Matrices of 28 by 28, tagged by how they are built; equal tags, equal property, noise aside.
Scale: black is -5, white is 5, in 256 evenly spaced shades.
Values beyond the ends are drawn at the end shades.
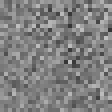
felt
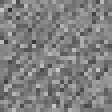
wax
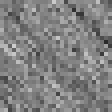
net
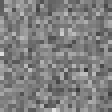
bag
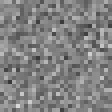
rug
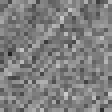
wax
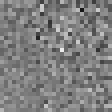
felt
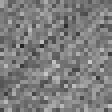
wax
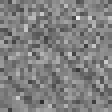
net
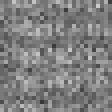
bag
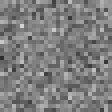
bag
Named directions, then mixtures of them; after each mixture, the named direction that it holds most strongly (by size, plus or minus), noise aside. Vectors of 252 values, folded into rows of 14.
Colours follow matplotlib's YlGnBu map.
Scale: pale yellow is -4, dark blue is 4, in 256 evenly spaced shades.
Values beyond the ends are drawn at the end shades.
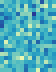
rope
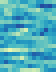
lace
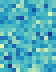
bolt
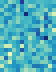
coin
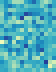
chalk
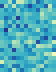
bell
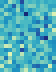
coin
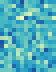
bolt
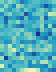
coin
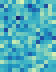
bell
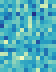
rope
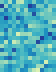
bell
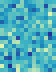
bolt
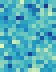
bolt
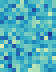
bolt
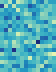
bell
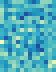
chalk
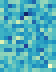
chalk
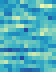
lace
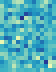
chalk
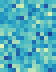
bolt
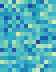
bell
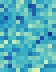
bolt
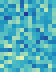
coin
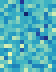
coin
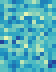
chalk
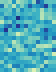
bell
